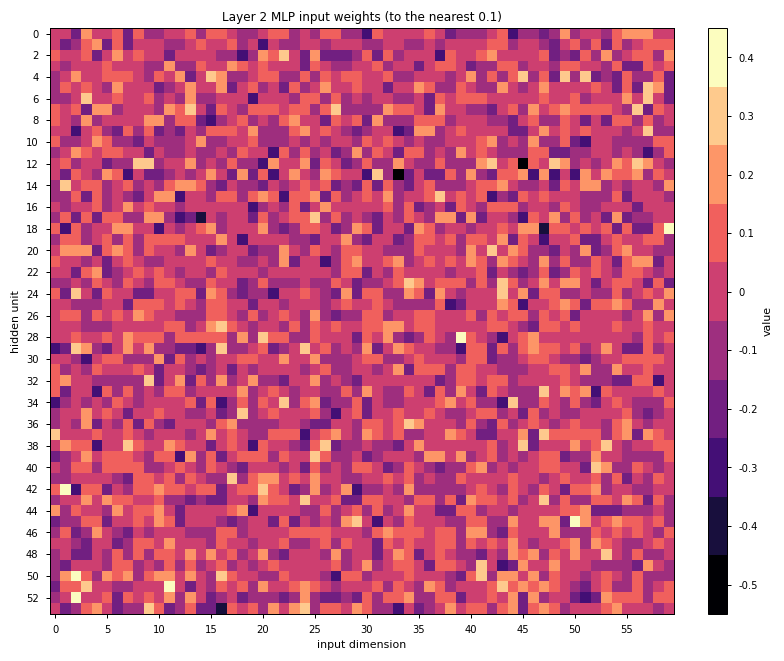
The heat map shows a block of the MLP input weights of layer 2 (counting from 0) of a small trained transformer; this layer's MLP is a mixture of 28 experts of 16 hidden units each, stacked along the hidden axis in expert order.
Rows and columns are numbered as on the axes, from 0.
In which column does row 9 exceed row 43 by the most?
57
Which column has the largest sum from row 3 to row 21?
49
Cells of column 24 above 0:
18
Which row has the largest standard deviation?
13
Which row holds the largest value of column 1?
42
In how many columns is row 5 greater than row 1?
29
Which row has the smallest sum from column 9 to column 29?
52
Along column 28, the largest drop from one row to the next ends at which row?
43
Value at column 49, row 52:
0
